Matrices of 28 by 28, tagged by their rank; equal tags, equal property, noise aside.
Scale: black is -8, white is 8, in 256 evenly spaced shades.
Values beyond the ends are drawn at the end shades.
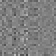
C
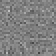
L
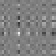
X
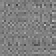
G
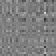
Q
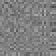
G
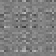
Q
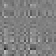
Q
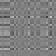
X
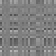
X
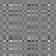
X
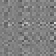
Q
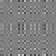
X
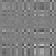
X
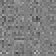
G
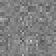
G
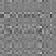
Q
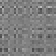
Q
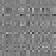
C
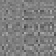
C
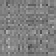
C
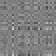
Q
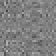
G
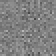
L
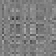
Q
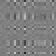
X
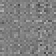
G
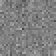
L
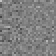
L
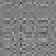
C
